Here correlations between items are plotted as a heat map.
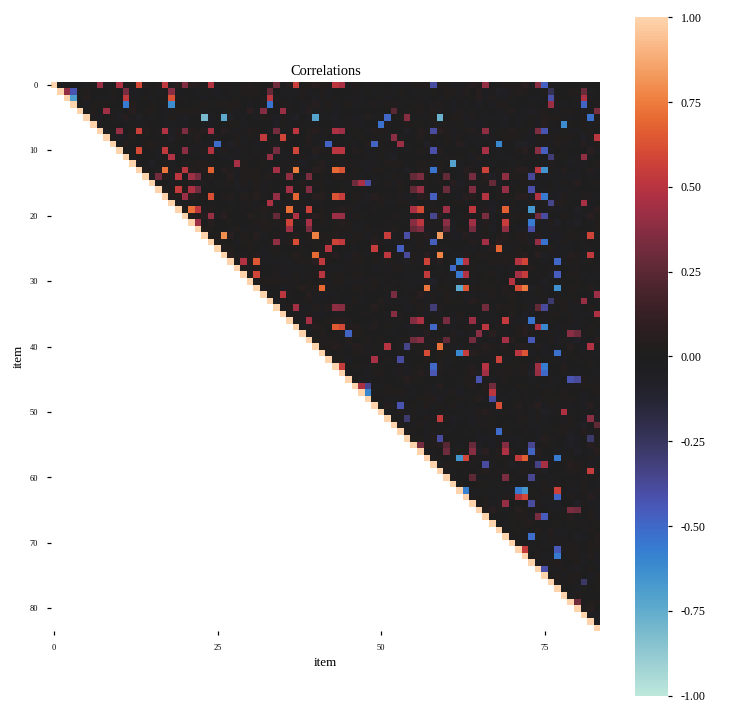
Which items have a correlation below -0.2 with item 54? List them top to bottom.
23, 26, 40, 51, 59, 82
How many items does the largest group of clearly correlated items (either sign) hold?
15
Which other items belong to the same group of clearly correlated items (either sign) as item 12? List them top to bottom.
28, 61
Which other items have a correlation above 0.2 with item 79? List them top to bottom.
38, 65, 80
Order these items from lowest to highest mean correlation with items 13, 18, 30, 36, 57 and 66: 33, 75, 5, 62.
75, 62, 5, 33
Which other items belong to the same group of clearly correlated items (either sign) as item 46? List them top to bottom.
15, 47, 48, 67
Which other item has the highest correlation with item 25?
68
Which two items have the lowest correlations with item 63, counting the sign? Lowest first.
62, 77
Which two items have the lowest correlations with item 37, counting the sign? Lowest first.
75, 58
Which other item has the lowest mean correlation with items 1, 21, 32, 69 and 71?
73
